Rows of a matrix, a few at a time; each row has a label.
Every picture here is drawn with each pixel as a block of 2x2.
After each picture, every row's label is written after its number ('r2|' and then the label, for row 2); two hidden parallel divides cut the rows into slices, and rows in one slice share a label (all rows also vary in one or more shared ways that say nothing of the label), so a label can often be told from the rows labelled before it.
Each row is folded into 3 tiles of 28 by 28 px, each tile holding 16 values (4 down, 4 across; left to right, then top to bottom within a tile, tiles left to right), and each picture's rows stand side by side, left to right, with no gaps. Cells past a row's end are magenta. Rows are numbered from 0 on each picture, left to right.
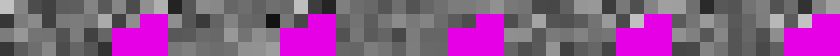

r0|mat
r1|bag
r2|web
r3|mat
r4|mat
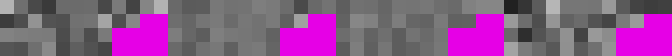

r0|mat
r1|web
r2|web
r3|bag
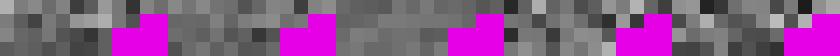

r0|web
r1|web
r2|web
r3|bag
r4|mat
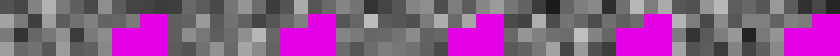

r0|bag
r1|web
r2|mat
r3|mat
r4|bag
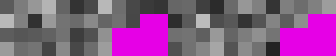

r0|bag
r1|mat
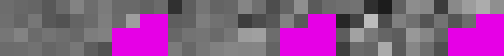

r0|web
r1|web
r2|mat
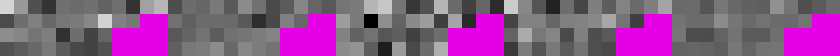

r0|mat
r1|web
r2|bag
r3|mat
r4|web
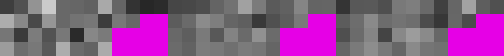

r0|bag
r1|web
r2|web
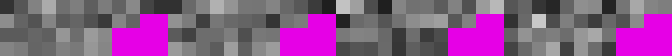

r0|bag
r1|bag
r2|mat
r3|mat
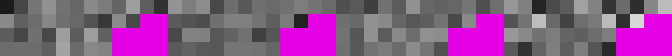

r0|bag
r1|web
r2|web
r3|mat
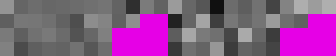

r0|web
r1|mat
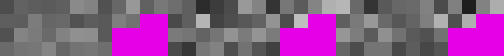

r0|web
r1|mat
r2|mat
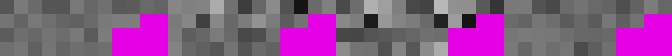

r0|web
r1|web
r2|bag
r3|web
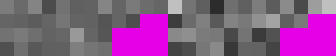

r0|web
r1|mat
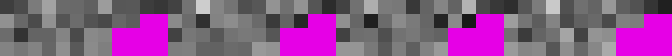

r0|bag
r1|bag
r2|bag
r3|bag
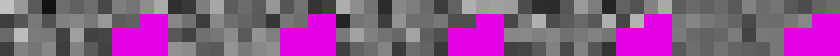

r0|mat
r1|bag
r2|mat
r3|mat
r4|web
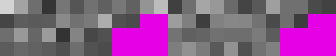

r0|mat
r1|bag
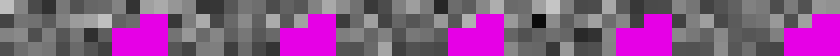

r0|mat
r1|mat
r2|mat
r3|bag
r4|mat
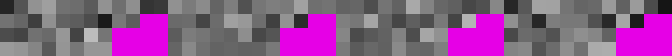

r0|bag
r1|web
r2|web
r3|bag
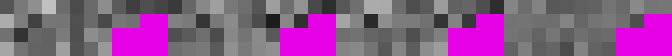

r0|bag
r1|bag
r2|bag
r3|web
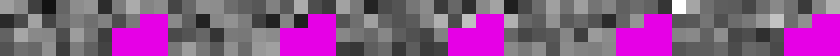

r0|mat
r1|bag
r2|mat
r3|bag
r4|mat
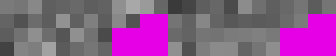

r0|web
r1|web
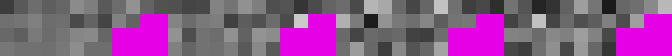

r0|web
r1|web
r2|bag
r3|mat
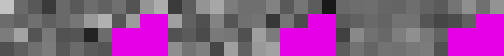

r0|mat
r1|bag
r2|web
